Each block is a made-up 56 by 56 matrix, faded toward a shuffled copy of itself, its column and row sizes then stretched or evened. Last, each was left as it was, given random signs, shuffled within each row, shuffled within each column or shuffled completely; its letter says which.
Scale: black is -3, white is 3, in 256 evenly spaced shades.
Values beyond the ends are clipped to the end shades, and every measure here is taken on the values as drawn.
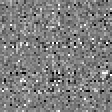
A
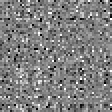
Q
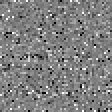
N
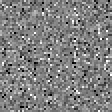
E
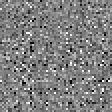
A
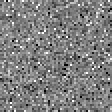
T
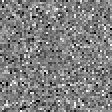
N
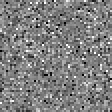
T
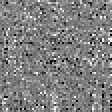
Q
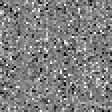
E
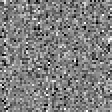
E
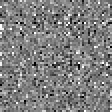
A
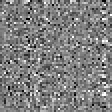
Q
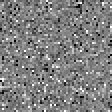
E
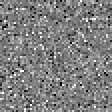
T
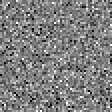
T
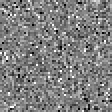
T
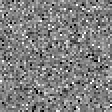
T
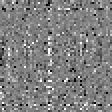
Q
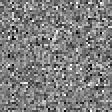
A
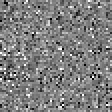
A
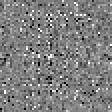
Q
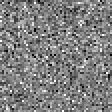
T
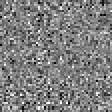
Q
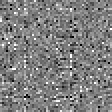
Q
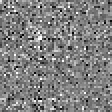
A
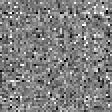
Q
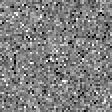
T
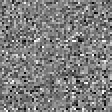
A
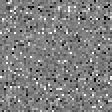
N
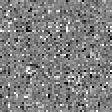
Q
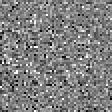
Q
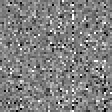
A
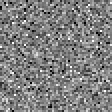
T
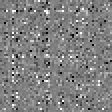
A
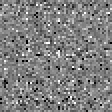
Q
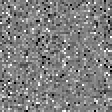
E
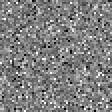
T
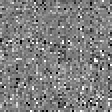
Q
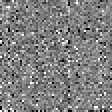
Q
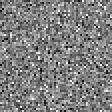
T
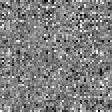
Q
